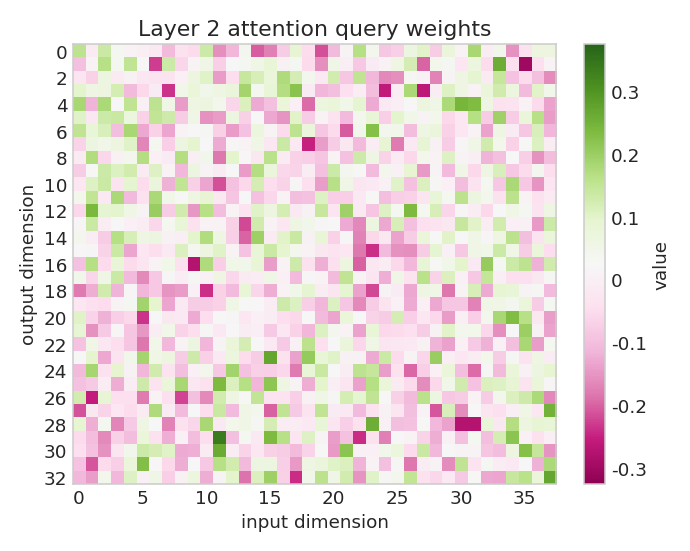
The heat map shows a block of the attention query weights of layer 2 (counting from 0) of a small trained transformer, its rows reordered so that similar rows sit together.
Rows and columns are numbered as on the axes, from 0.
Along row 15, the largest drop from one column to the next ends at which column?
4
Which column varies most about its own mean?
11
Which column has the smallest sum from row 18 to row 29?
26
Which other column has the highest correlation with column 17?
33
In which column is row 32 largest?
37
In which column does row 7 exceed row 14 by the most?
13
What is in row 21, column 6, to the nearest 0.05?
0
